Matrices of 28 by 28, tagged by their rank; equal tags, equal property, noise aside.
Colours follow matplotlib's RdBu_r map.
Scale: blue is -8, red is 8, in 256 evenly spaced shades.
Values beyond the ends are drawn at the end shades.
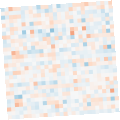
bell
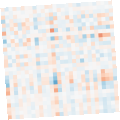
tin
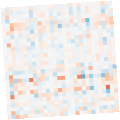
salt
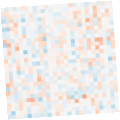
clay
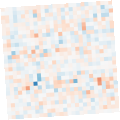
clay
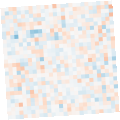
clay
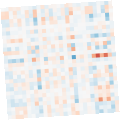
tin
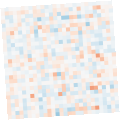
clay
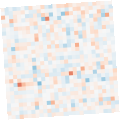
clay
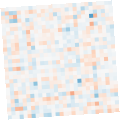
bell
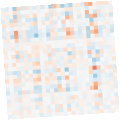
tin
